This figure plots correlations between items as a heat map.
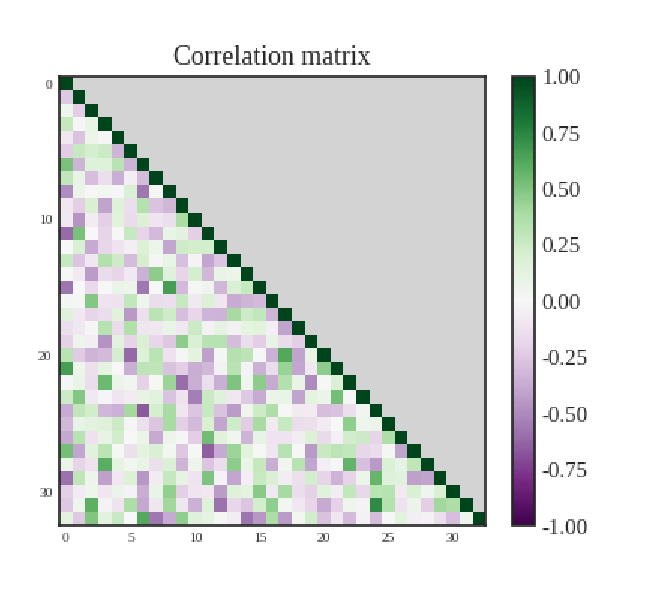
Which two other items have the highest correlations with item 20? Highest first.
17, 21
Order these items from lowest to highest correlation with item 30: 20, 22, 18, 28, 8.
18, 28, 20, 22, 8
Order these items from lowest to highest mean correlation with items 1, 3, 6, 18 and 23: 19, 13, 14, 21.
14, 19, 13, 21
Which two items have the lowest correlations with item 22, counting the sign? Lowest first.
9, 19
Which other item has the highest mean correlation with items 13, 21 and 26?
22
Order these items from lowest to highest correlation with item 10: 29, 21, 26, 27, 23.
23, 21, 26, 29, 27
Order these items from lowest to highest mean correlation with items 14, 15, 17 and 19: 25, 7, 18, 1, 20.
18, 1, 25, 7, 20
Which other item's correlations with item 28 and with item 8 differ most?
24
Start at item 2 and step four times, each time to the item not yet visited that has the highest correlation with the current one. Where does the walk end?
11
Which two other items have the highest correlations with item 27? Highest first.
0, 13
